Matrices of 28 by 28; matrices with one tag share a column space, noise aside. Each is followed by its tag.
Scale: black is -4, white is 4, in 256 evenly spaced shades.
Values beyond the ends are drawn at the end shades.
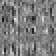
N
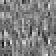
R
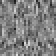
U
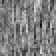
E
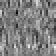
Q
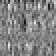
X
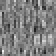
E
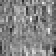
N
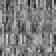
E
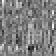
Q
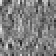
U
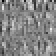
X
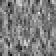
U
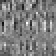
X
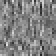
U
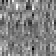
X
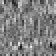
U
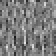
Q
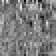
X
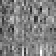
N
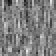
E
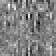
X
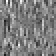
U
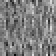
U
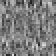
U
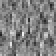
R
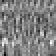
R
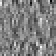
U
